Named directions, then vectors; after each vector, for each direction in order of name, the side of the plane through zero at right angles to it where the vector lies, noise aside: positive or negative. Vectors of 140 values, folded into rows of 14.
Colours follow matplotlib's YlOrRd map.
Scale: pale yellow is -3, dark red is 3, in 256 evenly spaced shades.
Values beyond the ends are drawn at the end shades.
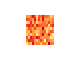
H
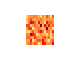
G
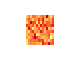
positive, positive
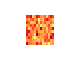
negative, negative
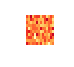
negative, negative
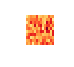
positive, negative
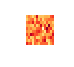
positive, negative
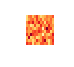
positive, negative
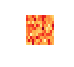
negative, positive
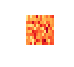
positive, negative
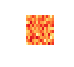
positive, positive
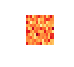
negative, negative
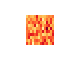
positive, negative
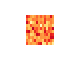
negative, negative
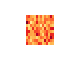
negative, negative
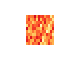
negative, positive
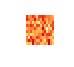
negative, positive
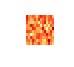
negative, positive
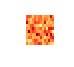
negative, negative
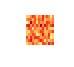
positive, positive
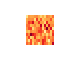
positive, negative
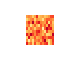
positive, negative
